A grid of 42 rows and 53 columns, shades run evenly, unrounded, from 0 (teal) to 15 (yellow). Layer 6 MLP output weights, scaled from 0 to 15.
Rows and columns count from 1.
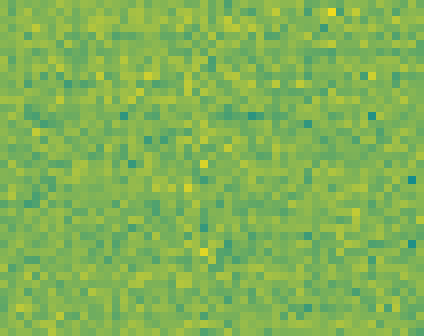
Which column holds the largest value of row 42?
7
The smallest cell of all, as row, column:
23, 52
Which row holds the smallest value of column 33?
15
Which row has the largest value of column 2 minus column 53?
21
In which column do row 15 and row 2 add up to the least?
32
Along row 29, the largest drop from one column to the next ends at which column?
26
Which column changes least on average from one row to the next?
3
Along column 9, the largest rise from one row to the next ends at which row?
6
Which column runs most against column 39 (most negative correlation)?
20
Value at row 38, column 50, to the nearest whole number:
10
